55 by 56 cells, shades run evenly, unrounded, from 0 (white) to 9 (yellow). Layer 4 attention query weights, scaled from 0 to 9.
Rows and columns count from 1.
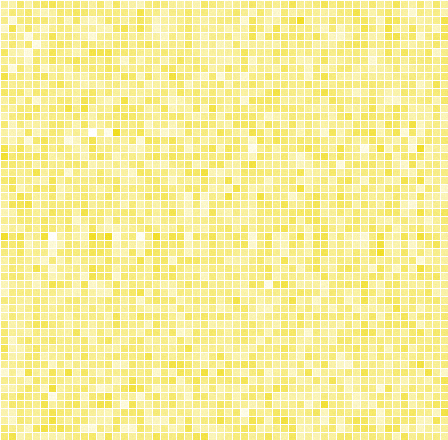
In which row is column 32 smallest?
19
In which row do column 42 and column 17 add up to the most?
48
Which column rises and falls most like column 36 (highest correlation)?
7
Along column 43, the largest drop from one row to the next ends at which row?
21
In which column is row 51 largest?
41
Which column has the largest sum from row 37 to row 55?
46
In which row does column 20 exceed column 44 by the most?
30
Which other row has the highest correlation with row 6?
2
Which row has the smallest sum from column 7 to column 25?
17
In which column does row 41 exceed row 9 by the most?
6
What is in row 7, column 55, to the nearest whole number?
2
